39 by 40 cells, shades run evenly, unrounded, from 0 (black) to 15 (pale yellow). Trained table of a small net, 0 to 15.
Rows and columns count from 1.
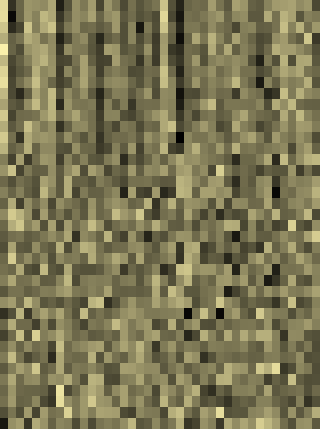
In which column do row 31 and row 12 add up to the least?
24
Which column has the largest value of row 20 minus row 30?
35
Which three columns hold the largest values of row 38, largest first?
28, 9, 23
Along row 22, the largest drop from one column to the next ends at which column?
10
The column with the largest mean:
1
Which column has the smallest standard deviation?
32
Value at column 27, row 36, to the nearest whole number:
3
